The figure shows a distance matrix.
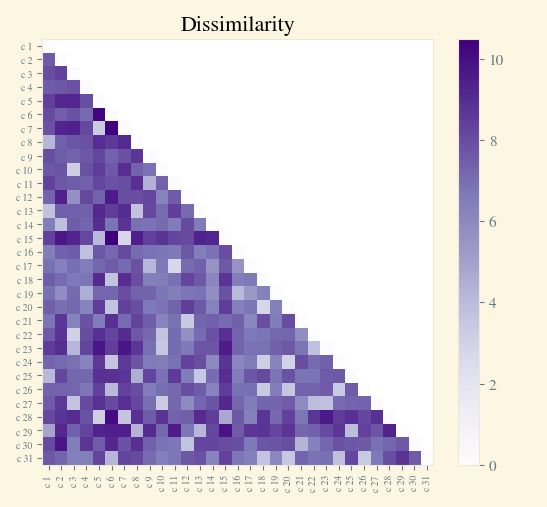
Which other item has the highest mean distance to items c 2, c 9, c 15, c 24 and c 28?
c 29
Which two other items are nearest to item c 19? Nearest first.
c 16, c 4
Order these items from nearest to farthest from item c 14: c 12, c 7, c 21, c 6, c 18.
c 18, c 6, c 21, c 12, c 7
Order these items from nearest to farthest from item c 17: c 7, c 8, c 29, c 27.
c 27, c 7, c 8, c 29
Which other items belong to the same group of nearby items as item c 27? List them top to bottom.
c 3, c 10, c 22, c 23
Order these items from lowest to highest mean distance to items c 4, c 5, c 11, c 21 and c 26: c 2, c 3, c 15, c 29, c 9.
c 9, c 15, c 3, c 2, c 29
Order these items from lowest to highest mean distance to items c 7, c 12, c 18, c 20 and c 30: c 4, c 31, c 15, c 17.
c 31, c 17, c 15, c 4
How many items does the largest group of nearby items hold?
6
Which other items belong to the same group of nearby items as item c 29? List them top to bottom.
c 1, c 8, c 13, c 25
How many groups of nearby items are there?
8
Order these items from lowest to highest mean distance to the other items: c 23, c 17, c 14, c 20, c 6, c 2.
c 17, c 20, c 14, c 23, c 6, c 2
